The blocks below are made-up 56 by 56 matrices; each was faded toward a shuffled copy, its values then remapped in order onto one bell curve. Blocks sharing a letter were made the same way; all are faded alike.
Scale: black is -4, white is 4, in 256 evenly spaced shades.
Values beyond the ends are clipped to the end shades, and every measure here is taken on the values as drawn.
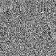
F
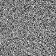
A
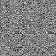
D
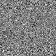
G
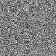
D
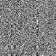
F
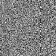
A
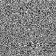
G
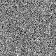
A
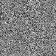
A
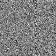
A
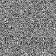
D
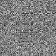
F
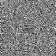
F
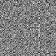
D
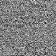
D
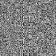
F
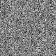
A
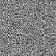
F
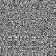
D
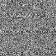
G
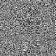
F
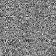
F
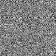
G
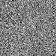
A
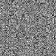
F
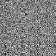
D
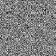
D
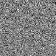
G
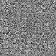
D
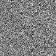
A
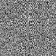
F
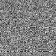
G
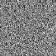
F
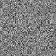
F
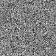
A
